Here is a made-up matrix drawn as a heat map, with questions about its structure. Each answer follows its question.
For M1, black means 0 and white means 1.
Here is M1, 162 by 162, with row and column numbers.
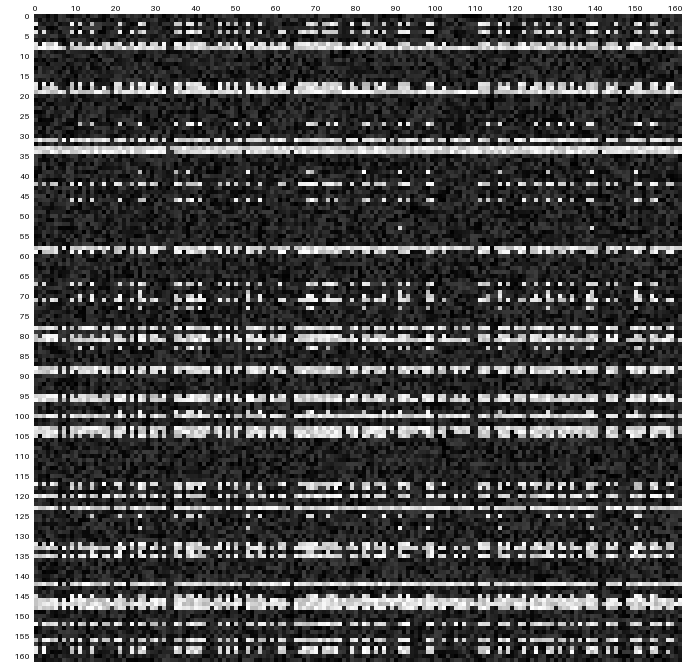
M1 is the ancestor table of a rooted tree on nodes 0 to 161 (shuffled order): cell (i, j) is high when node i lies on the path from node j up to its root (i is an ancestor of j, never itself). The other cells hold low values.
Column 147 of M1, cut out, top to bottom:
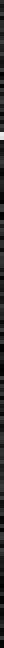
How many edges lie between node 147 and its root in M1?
2
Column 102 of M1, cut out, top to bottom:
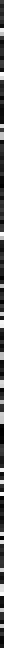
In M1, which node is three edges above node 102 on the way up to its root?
59
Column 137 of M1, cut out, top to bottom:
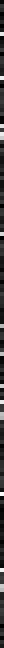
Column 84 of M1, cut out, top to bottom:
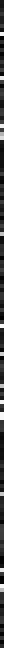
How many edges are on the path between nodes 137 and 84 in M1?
2
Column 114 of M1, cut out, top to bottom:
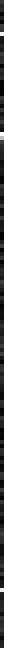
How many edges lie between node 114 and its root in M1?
4
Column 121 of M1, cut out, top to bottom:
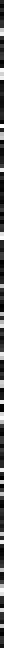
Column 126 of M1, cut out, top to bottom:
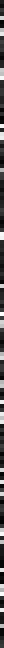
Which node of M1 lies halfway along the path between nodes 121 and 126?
132
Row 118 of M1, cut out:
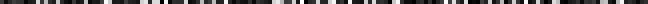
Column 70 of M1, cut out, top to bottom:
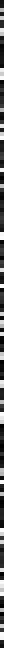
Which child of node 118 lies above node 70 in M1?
46
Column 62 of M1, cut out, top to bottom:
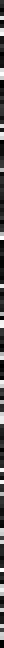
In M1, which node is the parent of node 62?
158
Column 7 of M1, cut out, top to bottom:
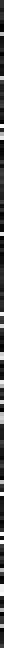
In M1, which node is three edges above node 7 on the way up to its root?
152
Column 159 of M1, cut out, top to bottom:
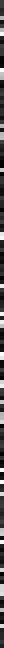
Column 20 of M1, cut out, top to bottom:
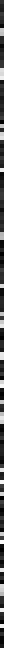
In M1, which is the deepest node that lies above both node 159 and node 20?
17
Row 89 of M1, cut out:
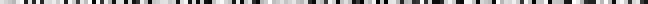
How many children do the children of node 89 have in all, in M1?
5
